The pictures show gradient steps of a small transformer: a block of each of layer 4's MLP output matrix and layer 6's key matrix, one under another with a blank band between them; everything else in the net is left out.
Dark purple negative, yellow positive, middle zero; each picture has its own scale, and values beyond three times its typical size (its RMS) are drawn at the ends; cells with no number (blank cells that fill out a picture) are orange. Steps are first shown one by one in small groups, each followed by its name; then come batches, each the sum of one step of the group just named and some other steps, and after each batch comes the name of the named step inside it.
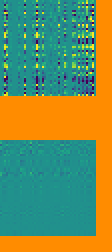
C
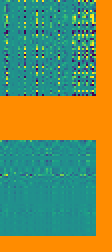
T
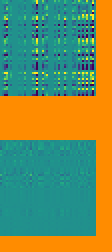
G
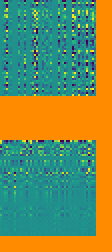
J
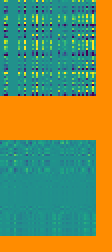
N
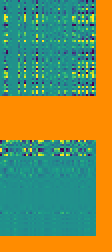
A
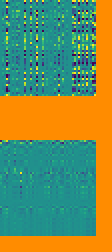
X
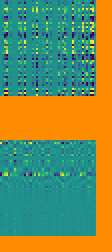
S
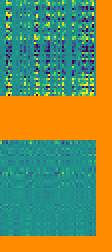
G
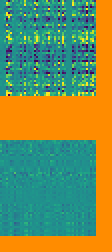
A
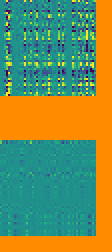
C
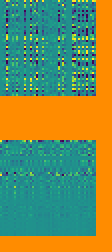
J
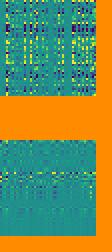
X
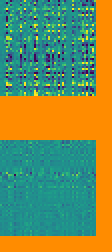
S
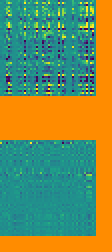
S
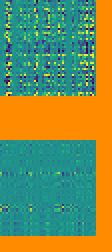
C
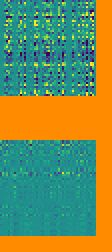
C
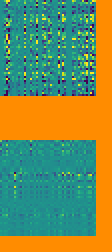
N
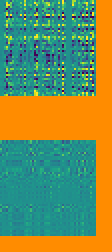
C
